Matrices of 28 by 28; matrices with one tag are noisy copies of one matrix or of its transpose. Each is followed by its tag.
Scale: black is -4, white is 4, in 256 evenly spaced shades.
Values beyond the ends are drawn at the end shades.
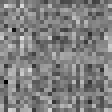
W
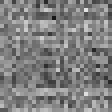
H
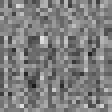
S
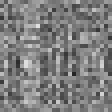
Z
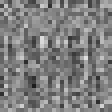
S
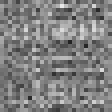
Z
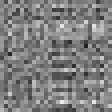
Z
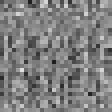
S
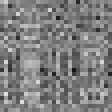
Z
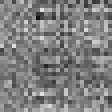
H
